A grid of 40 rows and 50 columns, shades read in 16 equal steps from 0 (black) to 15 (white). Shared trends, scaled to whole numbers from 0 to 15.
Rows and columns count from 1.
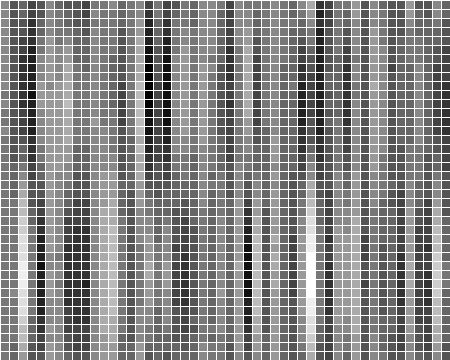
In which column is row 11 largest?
16
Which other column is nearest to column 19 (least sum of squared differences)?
17
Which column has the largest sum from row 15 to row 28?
35
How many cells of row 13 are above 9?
3
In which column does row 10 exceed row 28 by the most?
28
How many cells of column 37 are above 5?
4
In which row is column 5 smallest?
30
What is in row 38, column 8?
5
